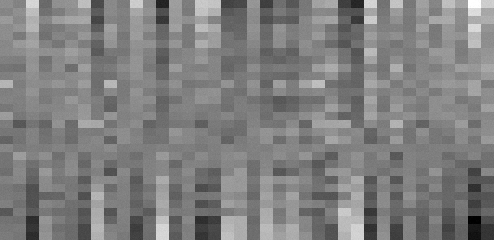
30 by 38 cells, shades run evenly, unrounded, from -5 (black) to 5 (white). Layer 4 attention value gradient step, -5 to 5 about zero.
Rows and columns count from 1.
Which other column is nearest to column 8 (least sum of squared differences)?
21
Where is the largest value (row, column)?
1, 37
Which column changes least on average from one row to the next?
10
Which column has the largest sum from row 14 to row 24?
27
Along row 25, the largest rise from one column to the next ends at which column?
8
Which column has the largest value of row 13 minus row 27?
29
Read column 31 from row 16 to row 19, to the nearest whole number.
2 0 1 0
